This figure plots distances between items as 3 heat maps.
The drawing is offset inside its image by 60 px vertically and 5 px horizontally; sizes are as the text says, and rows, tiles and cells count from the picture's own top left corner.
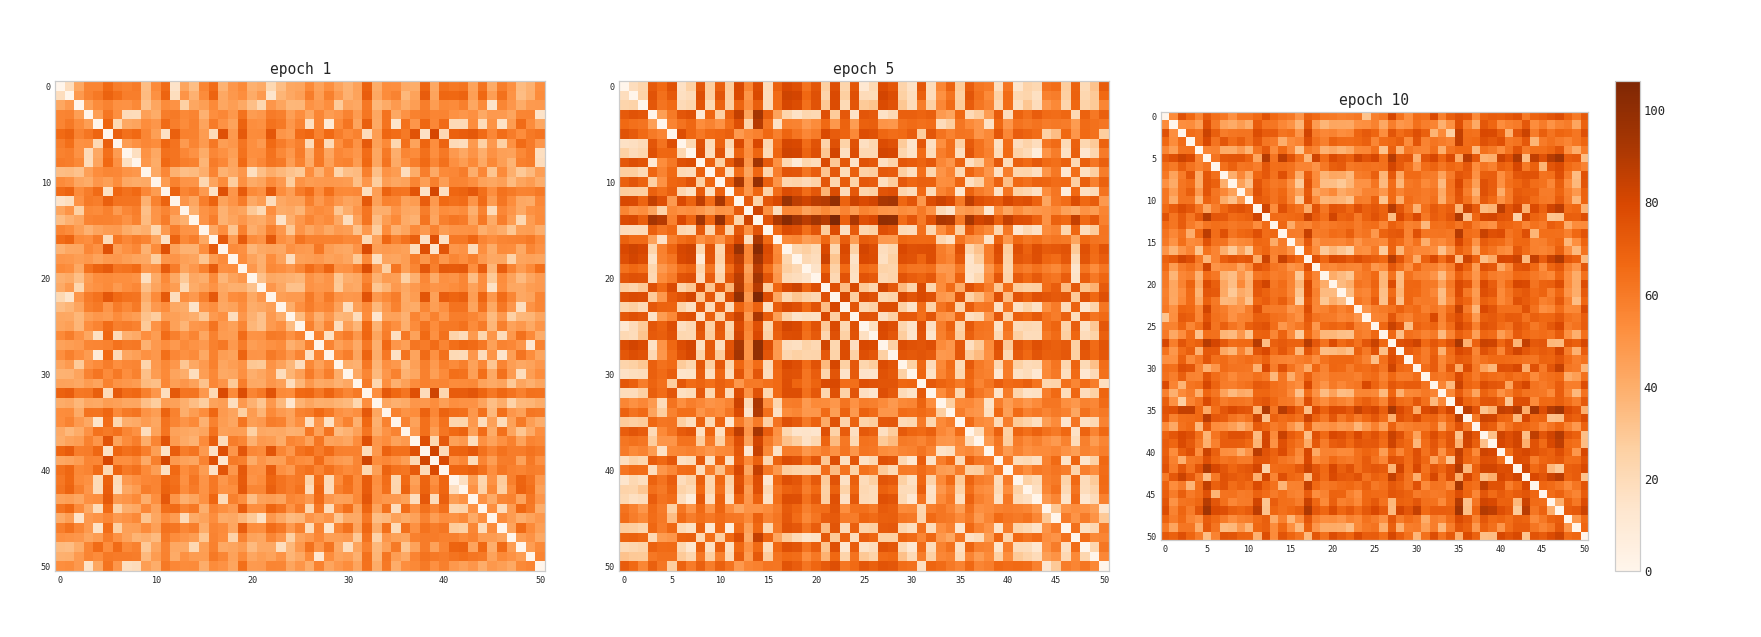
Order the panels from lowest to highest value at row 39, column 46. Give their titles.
epoch 5, epoch 1, epoch 10
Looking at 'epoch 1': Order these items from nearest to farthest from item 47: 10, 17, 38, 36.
10, 36, 17, 38
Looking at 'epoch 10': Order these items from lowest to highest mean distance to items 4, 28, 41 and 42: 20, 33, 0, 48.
33, 20, 48, 0
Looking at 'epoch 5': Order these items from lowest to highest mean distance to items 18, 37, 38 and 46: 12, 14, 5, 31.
5, 31, 12, 14
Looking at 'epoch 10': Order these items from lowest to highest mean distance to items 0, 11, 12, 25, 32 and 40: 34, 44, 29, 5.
29, 34, 44, 5
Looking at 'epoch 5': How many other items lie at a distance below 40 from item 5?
4
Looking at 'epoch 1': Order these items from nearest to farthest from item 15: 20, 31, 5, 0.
31, 20, 5, 0
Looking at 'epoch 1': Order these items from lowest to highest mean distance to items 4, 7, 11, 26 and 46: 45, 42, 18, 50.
42, 50, 18, 45
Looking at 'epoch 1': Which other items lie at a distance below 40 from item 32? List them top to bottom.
5, 11, 16, 38, 40
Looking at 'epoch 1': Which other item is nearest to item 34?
19
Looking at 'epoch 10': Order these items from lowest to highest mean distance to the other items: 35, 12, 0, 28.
28, 0, 12, 35
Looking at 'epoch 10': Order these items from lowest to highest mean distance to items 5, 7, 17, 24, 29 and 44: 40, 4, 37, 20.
4, 37, 20, 40
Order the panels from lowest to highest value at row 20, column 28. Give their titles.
epoch 5, epoch 10, epoch 1
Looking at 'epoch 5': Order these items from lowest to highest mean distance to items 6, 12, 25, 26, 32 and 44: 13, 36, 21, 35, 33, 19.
35, 21, 13, 33, 19, 36
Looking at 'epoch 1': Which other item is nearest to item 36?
9
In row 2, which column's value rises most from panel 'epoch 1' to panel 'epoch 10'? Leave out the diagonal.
45
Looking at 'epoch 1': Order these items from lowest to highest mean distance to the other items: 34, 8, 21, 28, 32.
21, 28, 8, 34, 32
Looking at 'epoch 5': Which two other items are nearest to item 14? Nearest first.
12, 44
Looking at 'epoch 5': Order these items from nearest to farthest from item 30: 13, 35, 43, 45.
43, 35, 13, 45
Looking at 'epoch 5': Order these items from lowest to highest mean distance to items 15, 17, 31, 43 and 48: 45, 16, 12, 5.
45, 5, 16, 12
